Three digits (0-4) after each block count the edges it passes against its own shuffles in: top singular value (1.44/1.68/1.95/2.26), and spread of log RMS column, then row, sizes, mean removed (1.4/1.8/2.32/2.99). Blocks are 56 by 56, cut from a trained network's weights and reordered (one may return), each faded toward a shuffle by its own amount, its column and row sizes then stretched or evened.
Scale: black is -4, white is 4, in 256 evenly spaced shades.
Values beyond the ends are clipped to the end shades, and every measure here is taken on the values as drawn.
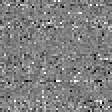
0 1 3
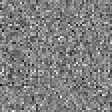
2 0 1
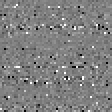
0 0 3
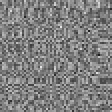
4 0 0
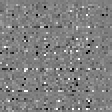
1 2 3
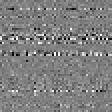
4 1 4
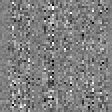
1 4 1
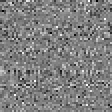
3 0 2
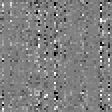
1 4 1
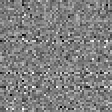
3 0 2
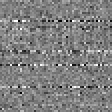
4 0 3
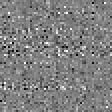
1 2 3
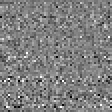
0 1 3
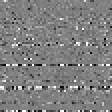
4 0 4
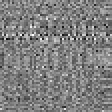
4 0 2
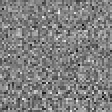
3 1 1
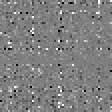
0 2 3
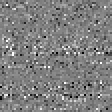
1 0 3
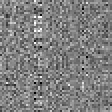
3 3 0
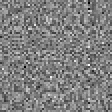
3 0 0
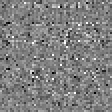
0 1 3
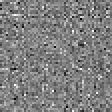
3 2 0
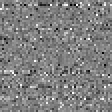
2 0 2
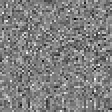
2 0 0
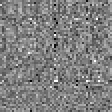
2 1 1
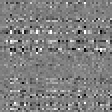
3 2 4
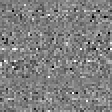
0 0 3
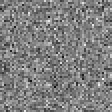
2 1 0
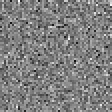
1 0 0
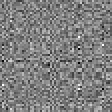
4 2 0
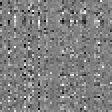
3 4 1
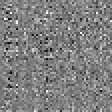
0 3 2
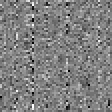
1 3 0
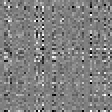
4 4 2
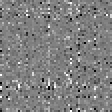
2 3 1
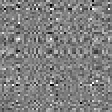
4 3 3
